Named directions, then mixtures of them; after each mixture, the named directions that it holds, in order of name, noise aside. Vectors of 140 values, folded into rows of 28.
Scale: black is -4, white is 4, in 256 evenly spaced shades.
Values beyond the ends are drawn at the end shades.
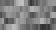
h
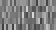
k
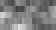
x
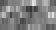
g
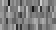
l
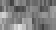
x.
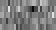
g, l.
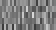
k.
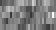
g, h.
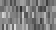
k, x.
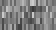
g, k.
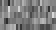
g, h, l.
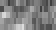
x.
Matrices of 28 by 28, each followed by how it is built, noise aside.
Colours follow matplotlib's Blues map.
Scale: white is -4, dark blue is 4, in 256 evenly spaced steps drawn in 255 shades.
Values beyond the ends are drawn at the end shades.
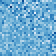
upper triangular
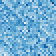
Toeplitz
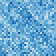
Toeplitz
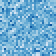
noise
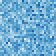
repeating rows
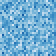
repeating rows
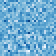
low rank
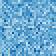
repeating columns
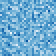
repeating rows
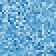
block diagonal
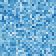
noise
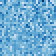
upper triangular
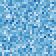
noise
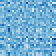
low rank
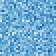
repeating columns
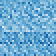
repeating columns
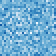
low rank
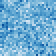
smooth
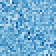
block diagonal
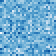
low rank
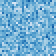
noise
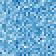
repeating rows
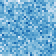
smooth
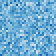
noise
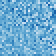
upper triangular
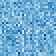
low rank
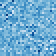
block diagonal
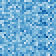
repeating rows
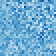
upper triangular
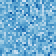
noise
